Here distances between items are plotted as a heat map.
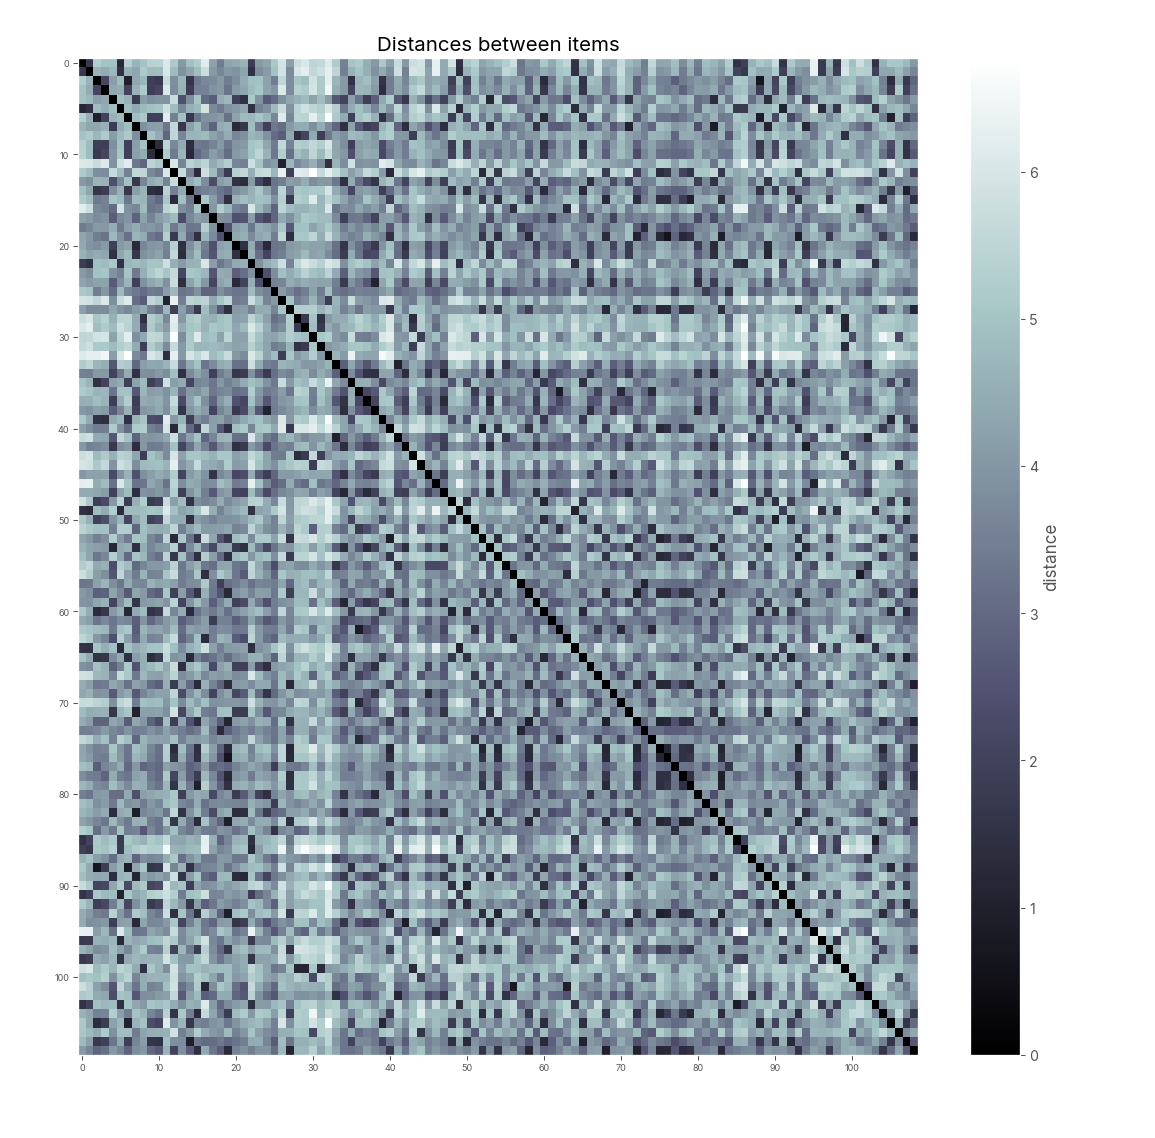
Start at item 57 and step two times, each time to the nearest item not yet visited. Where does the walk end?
18
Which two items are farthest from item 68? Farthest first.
30, 44
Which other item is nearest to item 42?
94
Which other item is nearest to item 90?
50
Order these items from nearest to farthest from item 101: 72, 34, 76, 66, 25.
25, 34, 66, 72, 76
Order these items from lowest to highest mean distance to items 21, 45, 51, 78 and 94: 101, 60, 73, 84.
73, 101, 84, 60
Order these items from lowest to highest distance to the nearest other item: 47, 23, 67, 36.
36, 47, 67, 23
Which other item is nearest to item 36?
62
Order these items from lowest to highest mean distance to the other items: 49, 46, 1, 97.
97, 46, 1, 49
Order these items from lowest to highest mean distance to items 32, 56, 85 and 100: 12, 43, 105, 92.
92, 43, 105, 12
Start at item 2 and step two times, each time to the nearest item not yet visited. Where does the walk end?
6
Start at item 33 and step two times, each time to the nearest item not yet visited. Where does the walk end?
102
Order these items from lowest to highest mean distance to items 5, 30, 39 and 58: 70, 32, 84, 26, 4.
84, 4, 70, 26, 32
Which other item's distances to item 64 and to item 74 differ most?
49
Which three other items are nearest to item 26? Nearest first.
11, 32, 8
